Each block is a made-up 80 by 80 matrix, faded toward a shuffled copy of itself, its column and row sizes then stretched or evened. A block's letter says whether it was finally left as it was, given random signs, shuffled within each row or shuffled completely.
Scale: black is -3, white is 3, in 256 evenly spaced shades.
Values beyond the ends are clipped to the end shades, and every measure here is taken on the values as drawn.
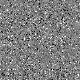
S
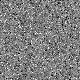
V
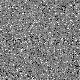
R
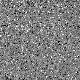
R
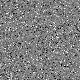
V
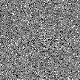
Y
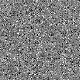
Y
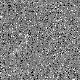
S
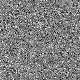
R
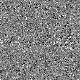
S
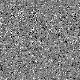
S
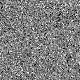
V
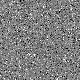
V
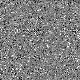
S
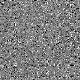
Y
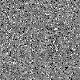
Y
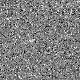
R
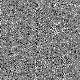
S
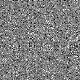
Y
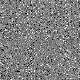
Y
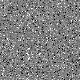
S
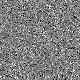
R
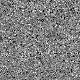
R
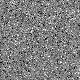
V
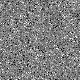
R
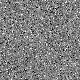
V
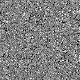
S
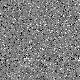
R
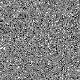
Y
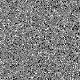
S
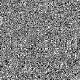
Y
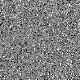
S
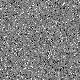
V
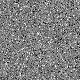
V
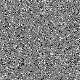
S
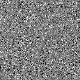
S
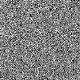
Y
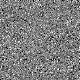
S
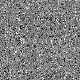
Y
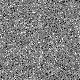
V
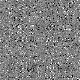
Y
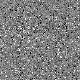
S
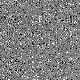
Y
